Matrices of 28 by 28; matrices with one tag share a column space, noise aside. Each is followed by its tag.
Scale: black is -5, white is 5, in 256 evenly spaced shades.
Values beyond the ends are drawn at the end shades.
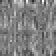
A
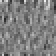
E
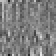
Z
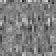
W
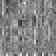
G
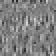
W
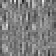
A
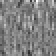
A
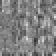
G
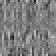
Z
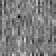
G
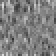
E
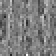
G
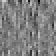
A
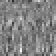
W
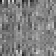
A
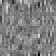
E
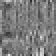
Z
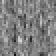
G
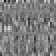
W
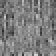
G
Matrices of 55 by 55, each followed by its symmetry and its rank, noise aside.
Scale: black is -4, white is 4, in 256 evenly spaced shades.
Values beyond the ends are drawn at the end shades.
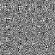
antisymmetric, rank six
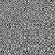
no symmetry, rank seven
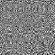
no symmetry, rank seven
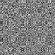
no symmetry, rank six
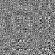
antisymmetric, rank six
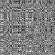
antisymmetric, rank six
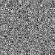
no symmetry, rank eight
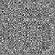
no symmetry, rank seven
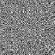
no symmetry, rank eight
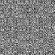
no symmetry, rank seven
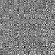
no symmetry, rank six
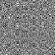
no symmetry, rank seven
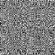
no symmetry, rank six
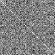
symmetric, rank seven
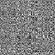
no symmetry, rank eight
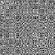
symmetric, rank six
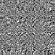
antisymmetric, rank six
